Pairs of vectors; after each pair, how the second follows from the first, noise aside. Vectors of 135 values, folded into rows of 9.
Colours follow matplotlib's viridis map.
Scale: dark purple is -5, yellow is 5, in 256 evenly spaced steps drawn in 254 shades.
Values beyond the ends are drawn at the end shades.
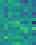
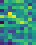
reversed, scaled up.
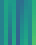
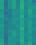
wrapped around, shrunk.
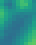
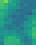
reversed.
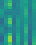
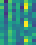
reversed, scaled up.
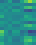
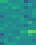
negated, partly zeroed.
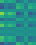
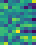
reversed, negated, scaled up.
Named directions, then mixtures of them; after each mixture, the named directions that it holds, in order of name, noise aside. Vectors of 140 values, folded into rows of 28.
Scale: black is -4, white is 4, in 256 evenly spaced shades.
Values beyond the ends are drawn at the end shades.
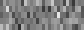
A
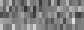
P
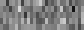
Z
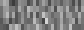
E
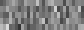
A, E, Z.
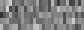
A, E, P.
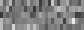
P.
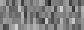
E, P, Z.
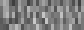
E.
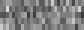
A, P, Z.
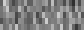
A, E.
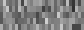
A, E, Z.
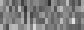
E, P, Z.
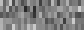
P.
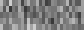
P, Z.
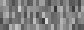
E, Z.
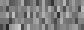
A, E.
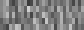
E.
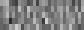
E.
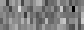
Z.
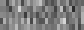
Z.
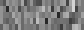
A, E, Z.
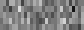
Z.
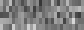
P.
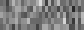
E, P, Z.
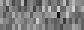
A, P, Z.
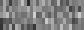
E, P.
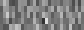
E.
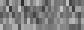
A, P, Z.
